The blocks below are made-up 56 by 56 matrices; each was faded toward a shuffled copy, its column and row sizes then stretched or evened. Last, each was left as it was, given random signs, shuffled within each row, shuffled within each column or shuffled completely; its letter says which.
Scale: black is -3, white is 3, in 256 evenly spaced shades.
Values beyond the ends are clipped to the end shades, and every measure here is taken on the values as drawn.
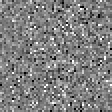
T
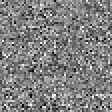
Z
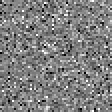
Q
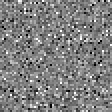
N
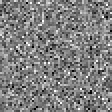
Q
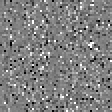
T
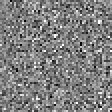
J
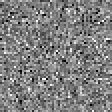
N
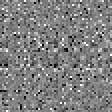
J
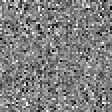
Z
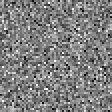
Q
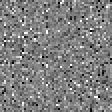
T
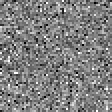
T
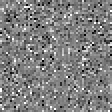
T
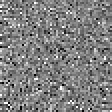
J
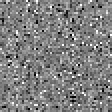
T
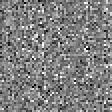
T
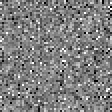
J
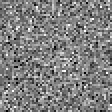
Q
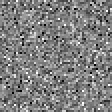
Q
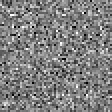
N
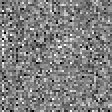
Z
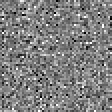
Z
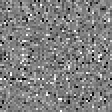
J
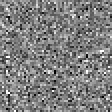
Z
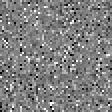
T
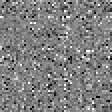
J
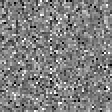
T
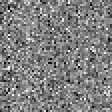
T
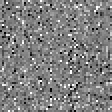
T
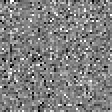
Z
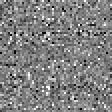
Z
